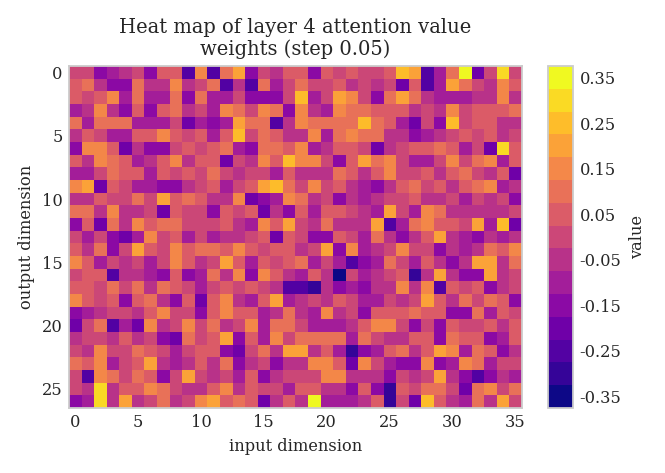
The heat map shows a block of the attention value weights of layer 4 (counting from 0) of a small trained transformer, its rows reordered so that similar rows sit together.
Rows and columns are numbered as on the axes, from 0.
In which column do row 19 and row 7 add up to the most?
17
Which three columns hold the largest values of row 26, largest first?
19, 2, 28
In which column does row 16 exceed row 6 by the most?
33
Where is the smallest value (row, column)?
16, 21
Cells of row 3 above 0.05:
12
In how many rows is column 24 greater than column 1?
11
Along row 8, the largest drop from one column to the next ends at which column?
35
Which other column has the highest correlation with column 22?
13
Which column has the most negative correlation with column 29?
31
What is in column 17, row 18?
-0.1
